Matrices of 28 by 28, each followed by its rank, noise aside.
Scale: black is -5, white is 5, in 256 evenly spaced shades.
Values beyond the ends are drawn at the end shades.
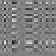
one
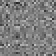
four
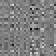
three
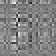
two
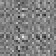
three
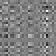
two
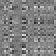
two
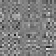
four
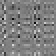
two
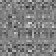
four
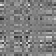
two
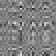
three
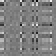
one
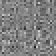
four
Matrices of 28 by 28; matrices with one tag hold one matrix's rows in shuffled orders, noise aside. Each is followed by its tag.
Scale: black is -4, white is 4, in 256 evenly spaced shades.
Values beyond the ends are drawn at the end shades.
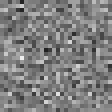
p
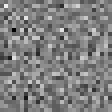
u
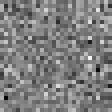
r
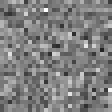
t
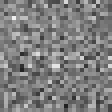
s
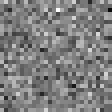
r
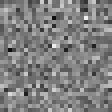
t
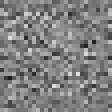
t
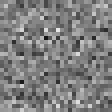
p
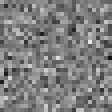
r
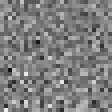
u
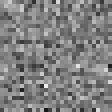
p
